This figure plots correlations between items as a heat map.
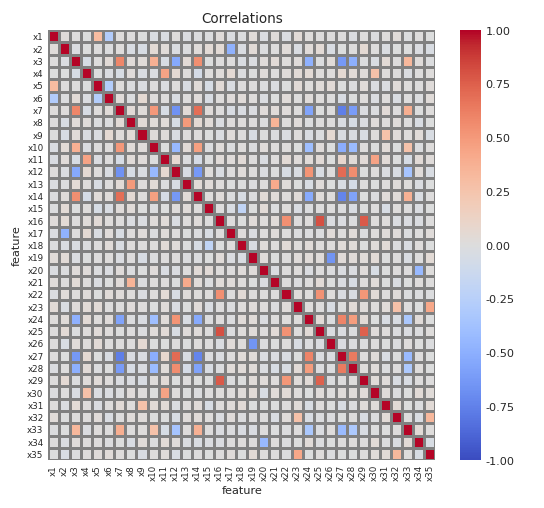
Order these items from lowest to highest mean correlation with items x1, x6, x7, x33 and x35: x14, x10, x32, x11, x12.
x12, x11, x32, x10, x14
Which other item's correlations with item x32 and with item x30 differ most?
x11
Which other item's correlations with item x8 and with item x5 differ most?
x13
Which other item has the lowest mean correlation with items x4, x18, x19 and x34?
x26
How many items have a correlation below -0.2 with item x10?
4
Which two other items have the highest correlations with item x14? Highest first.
x7, x3
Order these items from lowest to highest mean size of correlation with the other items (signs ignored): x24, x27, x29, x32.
x32, x29, x24, x27
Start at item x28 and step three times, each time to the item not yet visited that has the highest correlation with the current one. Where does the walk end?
x24
